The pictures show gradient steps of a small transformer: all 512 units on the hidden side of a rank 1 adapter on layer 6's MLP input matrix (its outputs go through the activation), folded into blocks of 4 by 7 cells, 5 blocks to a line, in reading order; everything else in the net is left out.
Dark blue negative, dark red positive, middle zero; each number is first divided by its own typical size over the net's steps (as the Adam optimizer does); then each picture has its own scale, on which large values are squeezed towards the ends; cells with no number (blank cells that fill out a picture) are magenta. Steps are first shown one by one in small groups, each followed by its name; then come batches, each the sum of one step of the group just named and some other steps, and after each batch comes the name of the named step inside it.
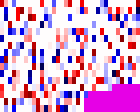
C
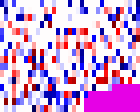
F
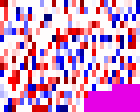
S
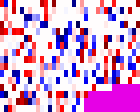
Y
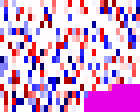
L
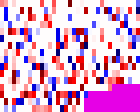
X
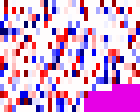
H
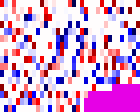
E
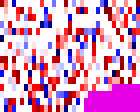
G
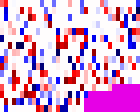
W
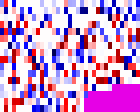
F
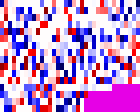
S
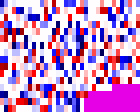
Y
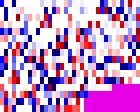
L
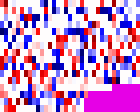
H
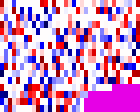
Y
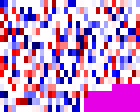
Y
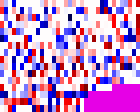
Y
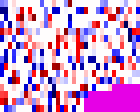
X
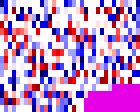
F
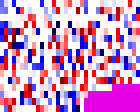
W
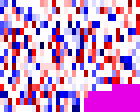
Y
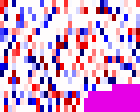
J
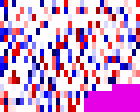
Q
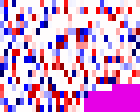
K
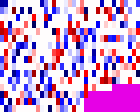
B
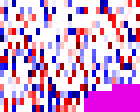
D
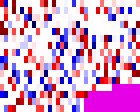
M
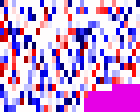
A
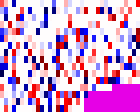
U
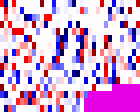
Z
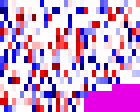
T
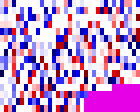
U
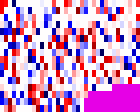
J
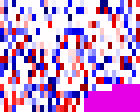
D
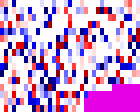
U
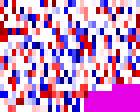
M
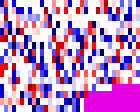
A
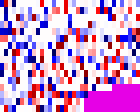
K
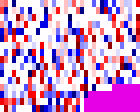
D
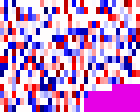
U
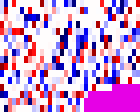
Z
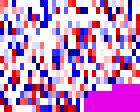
Q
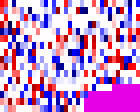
A
